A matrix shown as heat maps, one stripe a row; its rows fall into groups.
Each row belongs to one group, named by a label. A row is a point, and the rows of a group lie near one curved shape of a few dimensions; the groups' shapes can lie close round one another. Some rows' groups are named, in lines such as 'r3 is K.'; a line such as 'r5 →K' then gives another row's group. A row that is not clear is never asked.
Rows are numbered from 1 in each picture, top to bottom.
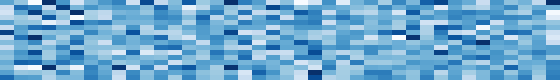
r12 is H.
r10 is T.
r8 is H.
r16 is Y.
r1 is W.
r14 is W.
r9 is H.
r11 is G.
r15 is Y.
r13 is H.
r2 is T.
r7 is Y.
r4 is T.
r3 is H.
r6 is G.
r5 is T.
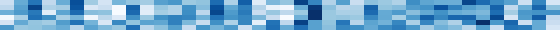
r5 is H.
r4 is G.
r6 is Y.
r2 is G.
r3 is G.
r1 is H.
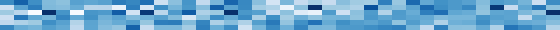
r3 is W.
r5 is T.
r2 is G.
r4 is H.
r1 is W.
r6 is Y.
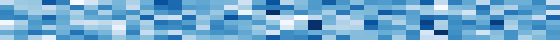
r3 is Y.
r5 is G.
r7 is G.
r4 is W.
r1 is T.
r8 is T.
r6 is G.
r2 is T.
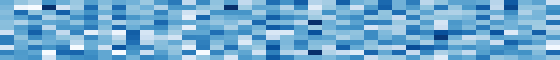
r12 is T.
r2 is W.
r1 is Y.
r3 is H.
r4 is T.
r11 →G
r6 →T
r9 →Y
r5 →Y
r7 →G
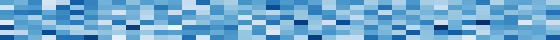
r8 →G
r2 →T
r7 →G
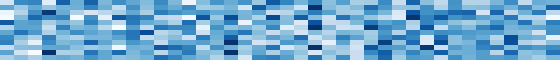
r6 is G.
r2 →Y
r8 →Y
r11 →W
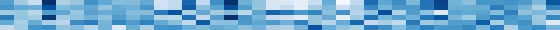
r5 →T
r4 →W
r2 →W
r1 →W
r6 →G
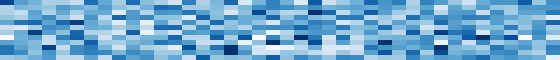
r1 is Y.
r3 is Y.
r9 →Y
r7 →G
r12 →T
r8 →H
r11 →W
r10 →W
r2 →T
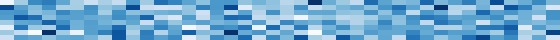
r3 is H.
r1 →G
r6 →H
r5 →G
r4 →W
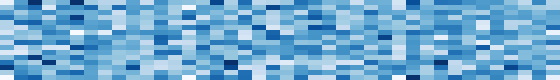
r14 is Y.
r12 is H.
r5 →H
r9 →H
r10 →T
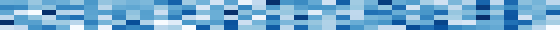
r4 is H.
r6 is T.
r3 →W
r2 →H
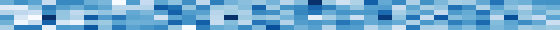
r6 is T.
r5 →T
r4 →W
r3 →T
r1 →G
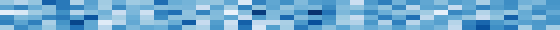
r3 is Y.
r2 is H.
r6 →H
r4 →G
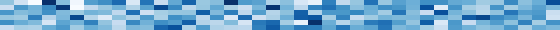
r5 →Y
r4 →H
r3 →Y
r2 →T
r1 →W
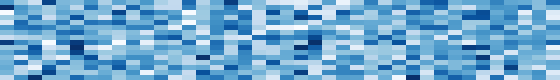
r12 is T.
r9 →G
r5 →H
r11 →H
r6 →W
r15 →Y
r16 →H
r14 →W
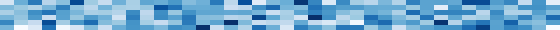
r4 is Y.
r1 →H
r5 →W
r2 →T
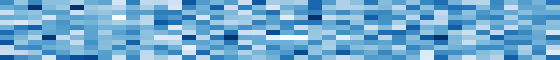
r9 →Y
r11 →Y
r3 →T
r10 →H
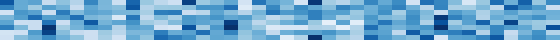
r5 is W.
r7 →G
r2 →Y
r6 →W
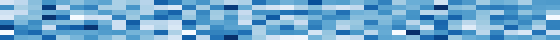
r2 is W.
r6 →G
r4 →T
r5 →Y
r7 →H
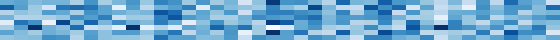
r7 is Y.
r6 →G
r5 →T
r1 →Y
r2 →G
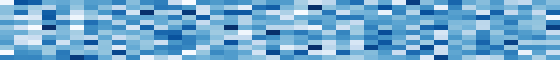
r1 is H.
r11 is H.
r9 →W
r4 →T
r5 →G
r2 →Y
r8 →T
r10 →G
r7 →Y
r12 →G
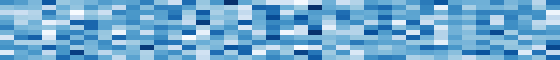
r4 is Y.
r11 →H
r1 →W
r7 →G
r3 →T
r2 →Y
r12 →G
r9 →T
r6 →Y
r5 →T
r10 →W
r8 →T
